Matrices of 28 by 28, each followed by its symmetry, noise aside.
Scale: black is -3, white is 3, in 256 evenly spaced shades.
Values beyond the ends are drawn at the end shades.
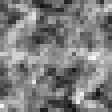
same after a half turn.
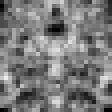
mirrored left to right.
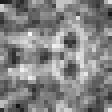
mirrored top to bottom.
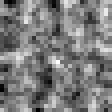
no symmetry.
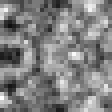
mirrored top to bottom.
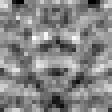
mirrored left to right.
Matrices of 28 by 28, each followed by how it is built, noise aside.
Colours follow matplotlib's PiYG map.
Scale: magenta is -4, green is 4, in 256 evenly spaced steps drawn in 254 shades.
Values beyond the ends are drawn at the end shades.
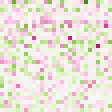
repeating columns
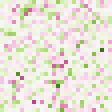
noise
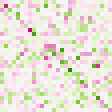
diagonal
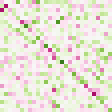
diagonal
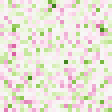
noise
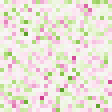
Toeplitz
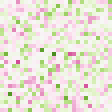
noise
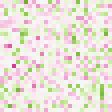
blocks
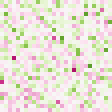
Toeplitz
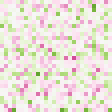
repeating columns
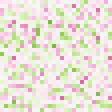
repeating columns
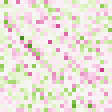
Toeplitz
